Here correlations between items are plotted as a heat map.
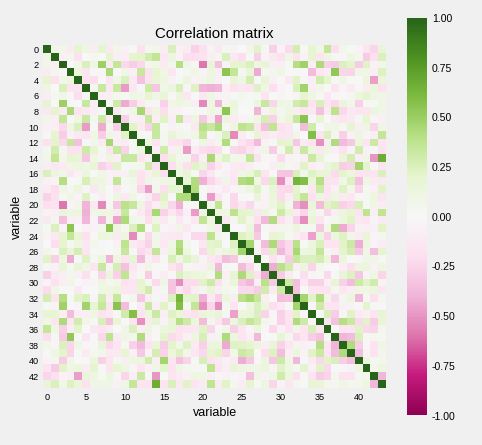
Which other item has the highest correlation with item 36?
0
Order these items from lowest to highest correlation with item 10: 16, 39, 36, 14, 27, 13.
13, 27, 16, 36, 39, 14
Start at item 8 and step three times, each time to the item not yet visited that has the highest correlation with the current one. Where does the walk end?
37
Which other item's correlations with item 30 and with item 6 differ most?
17
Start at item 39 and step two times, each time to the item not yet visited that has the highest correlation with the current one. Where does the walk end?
35
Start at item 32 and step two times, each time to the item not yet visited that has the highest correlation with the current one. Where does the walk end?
33
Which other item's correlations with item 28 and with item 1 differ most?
30
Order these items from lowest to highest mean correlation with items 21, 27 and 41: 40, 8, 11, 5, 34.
8, 5, 40, 11, 34
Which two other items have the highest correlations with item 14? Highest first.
43, 21
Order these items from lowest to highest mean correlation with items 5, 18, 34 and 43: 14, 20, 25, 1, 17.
20, 25, 1, 17, 14
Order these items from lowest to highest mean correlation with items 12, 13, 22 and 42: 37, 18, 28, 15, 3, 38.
18, 38, 28, 3, 15, 37
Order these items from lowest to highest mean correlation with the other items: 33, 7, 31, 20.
20, 31, 7, 33
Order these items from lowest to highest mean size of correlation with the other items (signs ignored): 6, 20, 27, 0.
6, 0, 27, 20
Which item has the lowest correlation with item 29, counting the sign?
28
